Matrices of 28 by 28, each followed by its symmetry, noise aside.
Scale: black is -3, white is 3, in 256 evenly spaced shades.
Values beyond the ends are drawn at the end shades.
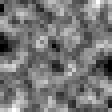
same after a half turn.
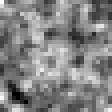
symmetric across the other diagonal.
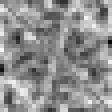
same after a half turn.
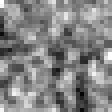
no symmetry.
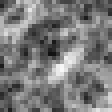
symmetric.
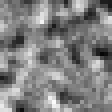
antisymmetric.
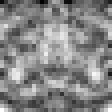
mirrored left to right.
